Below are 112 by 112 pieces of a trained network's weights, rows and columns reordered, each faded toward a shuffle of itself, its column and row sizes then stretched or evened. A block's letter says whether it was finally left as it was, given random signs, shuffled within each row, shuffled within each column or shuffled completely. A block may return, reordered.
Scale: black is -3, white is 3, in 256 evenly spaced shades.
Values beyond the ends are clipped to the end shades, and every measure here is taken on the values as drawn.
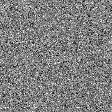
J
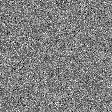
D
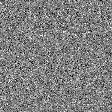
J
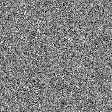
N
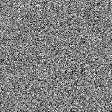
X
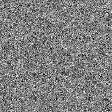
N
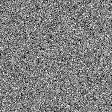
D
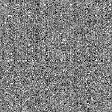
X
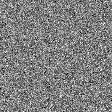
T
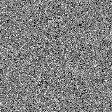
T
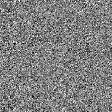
X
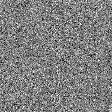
T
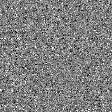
N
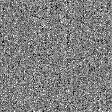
T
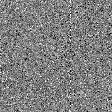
T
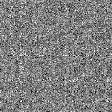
X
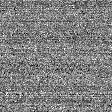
J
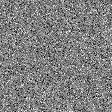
D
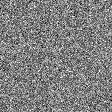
D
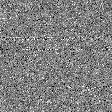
J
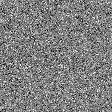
D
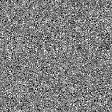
X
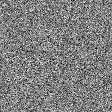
D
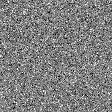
D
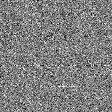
J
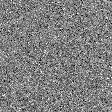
D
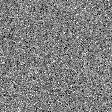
D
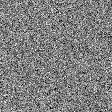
D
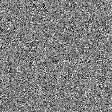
N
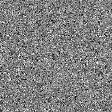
N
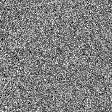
T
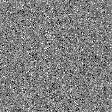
T
